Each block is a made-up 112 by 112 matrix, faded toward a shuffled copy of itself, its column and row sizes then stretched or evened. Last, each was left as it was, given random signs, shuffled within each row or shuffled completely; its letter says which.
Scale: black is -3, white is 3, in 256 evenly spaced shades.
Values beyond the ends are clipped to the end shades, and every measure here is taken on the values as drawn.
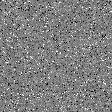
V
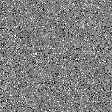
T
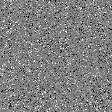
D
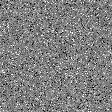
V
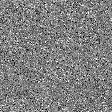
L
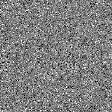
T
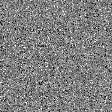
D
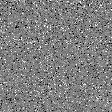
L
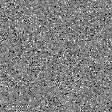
T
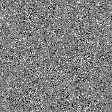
D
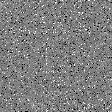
D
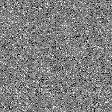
T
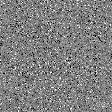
T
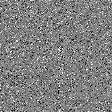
D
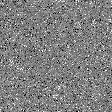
L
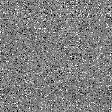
T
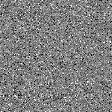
T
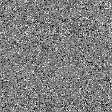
D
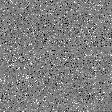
L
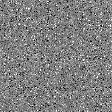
T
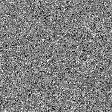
L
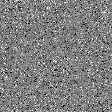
D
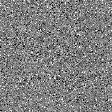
T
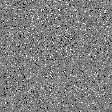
T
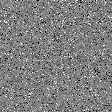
L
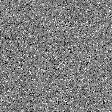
D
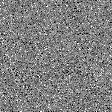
L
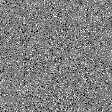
D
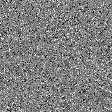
V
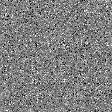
D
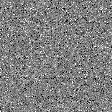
L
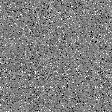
D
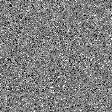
D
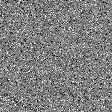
L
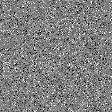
D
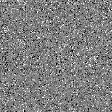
T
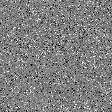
L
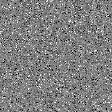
T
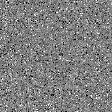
D
